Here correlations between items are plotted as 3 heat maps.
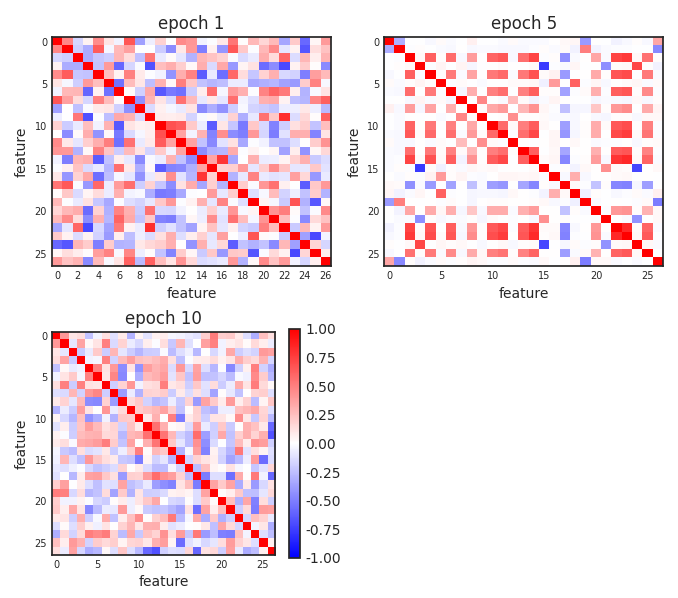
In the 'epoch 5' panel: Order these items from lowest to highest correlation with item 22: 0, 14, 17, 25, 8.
17, 0, 8, 25, 14
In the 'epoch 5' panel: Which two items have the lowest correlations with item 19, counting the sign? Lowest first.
26, 0
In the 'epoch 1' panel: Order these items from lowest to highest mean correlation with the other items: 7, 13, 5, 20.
5, 13, 20, 7
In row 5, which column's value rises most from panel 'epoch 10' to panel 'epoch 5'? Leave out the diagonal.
18
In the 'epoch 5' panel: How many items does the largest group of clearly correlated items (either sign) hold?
13
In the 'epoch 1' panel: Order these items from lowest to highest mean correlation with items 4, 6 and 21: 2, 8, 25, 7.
8, 2, 25, 7
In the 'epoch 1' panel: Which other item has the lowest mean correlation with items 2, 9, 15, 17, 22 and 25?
3
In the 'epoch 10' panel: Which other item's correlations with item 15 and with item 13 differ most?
25
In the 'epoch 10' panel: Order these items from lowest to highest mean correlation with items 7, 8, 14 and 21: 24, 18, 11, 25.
24, 11, 18, 25
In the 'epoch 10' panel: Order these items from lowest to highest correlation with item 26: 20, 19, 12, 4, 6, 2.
12, 4, 20, 6, 19, 2
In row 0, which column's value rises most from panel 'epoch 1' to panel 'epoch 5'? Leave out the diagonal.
24
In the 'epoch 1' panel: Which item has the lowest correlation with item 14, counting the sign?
4
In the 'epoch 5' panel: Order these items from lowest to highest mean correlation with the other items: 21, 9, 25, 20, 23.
21, 9, 20, 25, 23
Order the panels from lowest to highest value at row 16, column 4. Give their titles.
epoch 1, epoch 10, epoch 5
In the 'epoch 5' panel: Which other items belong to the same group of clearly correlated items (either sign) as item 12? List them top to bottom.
7, 9
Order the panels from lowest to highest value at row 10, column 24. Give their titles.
epoch 10, epoch 5, epoch 1
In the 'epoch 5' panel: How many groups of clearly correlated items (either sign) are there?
5
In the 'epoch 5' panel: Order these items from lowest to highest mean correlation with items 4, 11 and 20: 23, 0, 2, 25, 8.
0, 8, 25, 2, 23
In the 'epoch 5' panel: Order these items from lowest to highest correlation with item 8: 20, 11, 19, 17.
17, 19, 20, 11
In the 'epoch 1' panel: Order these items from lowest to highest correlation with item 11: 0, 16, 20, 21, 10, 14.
21, 20, 0, 14, 16, 10
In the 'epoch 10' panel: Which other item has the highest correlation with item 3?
6
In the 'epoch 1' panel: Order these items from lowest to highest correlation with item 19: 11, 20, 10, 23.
20, 10, 11, 23
